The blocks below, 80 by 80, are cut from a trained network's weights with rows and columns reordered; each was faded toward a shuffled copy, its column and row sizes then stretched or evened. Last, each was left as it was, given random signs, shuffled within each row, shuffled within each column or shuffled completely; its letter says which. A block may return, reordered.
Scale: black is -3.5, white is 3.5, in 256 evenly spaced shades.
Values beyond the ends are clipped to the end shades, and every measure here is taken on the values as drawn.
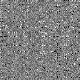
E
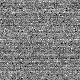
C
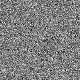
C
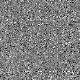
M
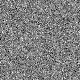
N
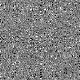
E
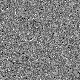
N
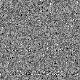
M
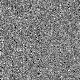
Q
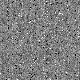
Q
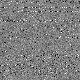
C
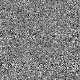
M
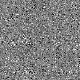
M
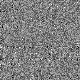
M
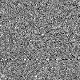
C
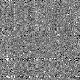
E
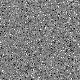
Q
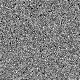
N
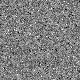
N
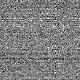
E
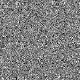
M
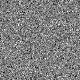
C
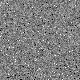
N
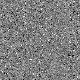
Q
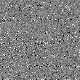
C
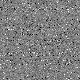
C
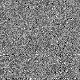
M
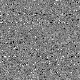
C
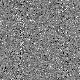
Q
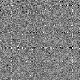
E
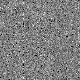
Q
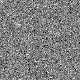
Q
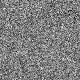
N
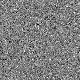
C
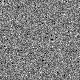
N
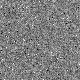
N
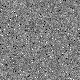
N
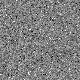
N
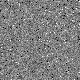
N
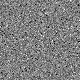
N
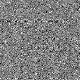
E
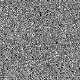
M
